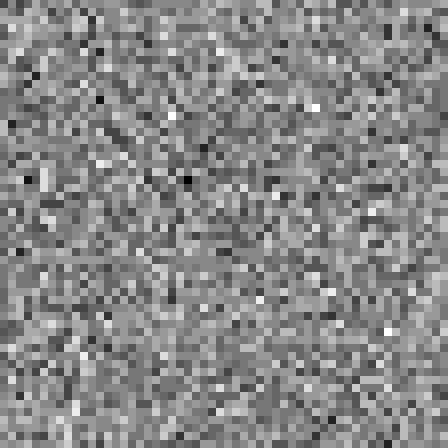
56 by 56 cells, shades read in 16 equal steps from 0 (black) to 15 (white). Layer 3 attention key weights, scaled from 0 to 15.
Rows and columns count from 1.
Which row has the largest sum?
3
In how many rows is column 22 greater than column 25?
28
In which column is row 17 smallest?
47
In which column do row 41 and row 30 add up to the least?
30
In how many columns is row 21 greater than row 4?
21
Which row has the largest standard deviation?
23
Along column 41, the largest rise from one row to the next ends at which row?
37
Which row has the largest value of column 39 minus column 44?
49
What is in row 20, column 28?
4
